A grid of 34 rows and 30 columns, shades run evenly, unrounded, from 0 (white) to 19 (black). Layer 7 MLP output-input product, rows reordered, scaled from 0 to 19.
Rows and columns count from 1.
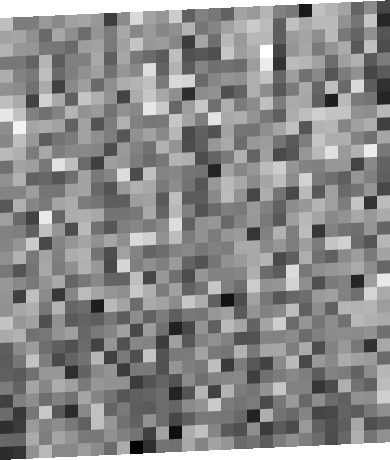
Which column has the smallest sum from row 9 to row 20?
14
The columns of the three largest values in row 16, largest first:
29, 3, 16
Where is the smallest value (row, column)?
4, 21
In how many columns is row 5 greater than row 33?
9
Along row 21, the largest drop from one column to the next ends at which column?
23
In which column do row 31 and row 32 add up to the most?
2
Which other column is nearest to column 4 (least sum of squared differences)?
7
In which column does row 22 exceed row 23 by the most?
5
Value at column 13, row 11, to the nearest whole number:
6
